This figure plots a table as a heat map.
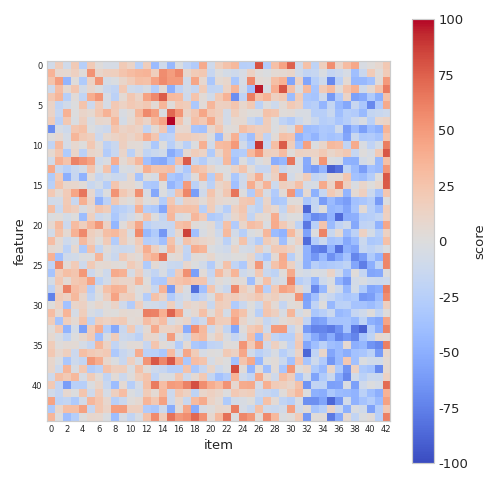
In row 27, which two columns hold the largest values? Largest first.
30, 5
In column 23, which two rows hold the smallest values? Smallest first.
4, 33
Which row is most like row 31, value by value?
6
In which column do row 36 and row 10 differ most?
32
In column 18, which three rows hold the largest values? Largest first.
40, 44, 33
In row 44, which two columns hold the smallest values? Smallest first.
35, 32
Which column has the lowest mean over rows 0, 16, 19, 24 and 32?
33
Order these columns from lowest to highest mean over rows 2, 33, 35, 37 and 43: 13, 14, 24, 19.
19, 24, 14, 13
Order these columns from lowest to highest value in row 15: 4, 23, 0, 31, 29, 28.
23, 0, 28, 4, 29, 31
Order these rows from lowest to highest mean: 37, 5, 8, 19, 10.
19, 8, 5, 37, 10
